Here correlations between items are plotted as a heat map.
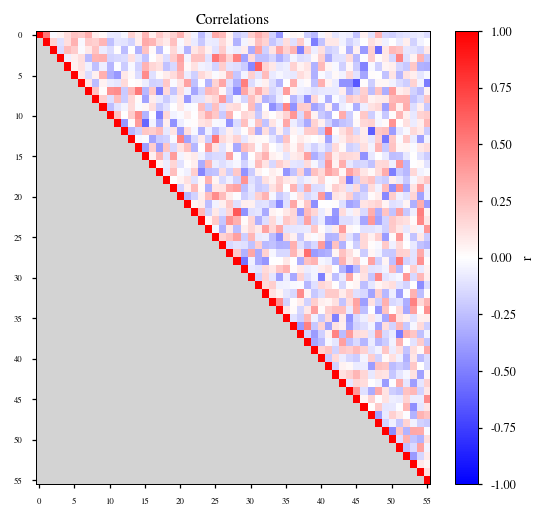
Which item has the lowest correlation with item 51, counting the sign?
37
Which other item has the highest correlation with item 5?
15
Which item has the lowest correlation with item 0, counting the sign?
34
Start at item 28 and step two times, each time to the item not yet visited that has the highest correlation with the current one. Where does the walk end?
54
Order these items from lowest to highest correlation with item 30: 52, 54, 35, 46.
35, 46, 54, 52
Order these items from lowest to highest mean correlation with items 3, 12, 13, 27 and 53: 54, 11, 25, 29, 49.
11, 29, 49, 54, 25
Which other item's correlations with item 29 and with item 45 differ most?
6
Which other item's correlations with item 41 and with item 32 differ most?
20
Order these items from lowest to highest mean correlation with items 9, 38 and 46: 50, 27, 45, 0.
45, 0, 50, 27
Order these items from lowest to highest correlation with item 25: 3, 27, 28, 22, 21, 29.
29, 21, 22, 27, 28, 3
